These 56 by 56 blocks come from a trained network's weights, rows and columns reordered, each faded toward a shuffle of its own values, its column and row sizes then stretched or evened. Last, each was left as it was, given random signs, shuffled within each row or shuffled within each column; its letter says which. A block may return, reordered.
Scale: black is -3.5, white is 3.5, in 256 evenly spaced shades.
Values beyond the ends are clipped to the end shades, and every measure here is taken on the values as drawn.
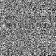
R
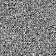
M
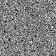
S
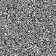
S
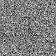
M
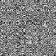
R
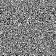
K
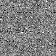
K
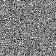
M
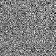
R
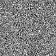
M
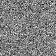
K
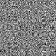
R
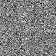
K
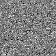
K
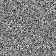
K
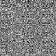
R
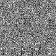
R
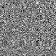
R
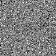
M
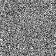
M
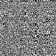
R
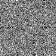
M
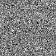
M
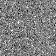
S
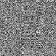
R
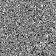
K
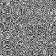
R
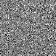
M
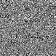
K
